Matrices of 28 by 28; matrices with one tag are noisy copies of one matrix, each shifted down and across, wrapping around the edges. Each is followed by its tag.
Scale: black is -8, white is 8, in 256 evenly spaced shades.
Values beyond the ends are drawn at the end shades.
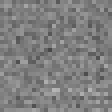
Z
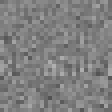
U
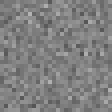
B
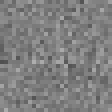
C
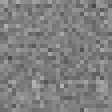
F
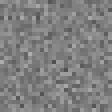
B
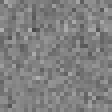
C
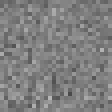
C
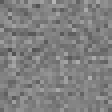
F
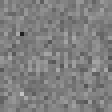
U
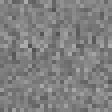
C
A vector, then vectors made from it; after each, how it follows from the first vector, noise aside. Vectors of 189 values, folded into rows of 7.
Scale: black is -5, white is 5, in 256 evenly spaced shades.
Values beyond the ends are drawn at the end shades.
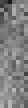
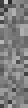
sign-scrambled.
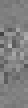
reversed, partly zeroed.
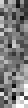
reversed, negated, scaled up.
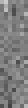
negated, partly zeroed.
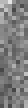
negated.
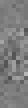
negated, partly zeroed.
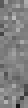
reversed, partly zeroed.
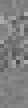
negated, partly zeroed.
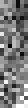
reversed, negated, scaled up.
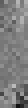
reversed, partly zeroed.
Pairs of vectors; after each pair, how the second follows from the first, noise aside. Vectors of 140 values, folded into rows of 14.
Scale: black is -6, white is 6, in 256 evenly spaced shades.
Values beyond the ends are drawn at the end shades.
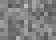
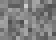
copied.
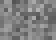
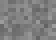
wrapped around, shrunk.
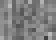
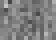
reversed.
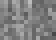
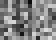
negated, scaled up.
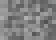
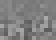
wrapped around, negated, partly zeroed.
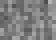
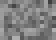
sign-scrambled.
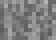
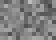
sign-scrambled.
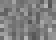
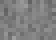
reversed, negated, shrunk.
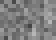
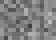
copied.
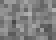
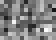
negated, scaled up.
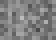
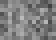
copied.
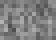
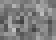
negated.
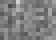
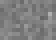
wrapped around, shrunk.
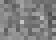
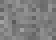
reversed, negated, shrunk.
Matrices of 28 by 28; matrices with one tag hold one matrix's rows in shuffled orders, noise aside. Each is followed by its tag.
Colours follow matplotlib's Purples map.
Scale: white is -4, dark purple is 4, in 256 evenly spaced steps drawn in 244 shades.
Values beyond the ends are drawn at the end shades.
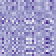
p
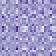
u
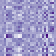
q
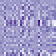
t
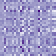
t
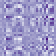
q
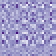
u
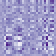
q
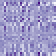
t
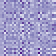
t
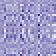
t
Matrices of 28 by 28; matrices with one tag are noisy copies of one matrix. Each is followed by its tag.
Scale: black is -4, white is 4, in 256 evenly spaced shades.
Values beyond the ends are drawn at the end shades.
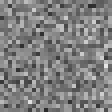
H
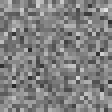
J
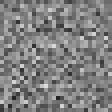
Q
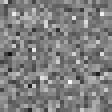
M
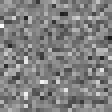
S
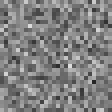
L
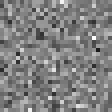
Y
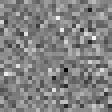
S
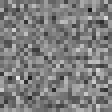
S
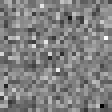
M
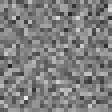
S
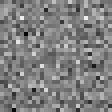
H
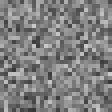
M
